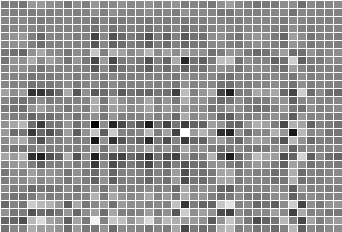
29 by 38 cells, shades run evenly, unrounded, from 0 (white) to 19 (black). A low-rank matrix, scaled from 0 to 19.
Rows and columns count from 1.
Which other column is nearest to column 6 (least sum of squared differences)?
9
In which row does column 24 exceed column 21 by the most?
17
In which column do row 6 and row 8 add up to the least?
33
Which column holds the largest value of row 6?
11
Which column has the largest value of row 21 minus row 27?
21
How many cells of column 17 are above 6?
26
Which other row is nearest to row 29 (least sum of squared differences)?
22
